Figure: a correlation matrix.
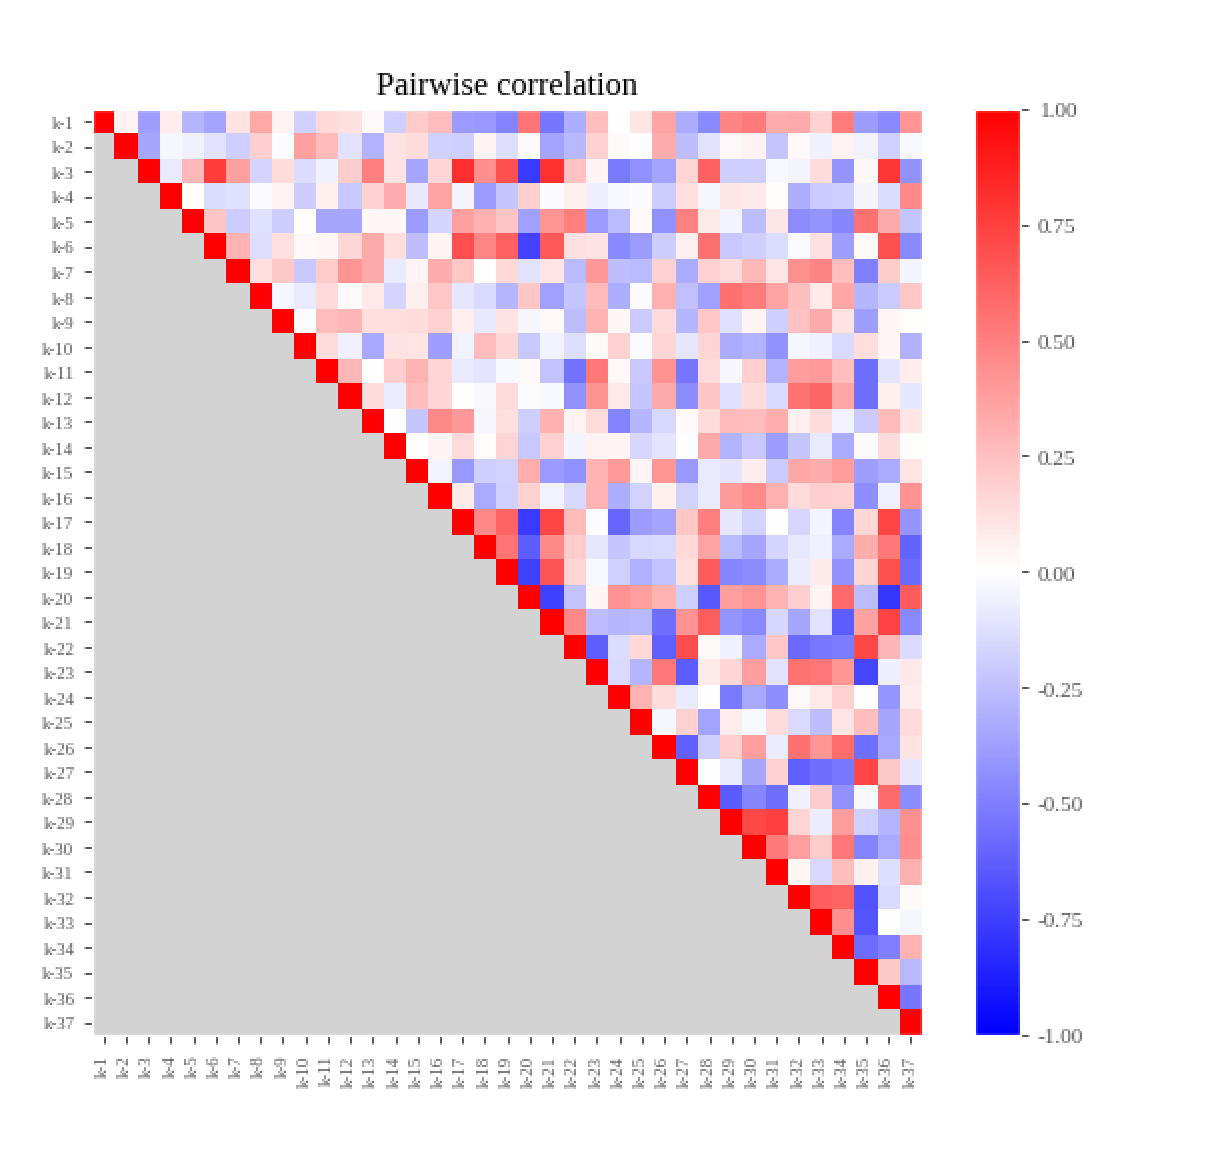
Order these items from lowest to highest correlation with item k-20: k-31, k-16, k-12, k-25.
k-12, k-16, k-31, k-25
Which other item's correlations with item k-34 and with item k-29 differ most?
k-24
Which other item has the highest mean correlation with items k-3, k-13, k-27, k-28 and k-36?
k-21
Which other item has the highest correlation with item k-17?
k-3
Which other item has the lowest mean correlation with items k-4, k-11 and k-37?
k-18
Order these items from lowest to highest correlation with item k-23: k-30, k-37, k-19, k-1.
k-19, k-37, k-1, k-30
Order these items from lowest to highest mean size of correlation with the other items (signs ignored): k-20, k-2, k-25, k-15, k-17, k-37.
k-2, k-25, k-15, k-37, k-17, k-20
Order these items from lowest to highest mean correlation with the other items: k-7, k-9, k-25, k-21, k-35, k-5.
k-35, k-25, k-5, k-21, k-9, k-7
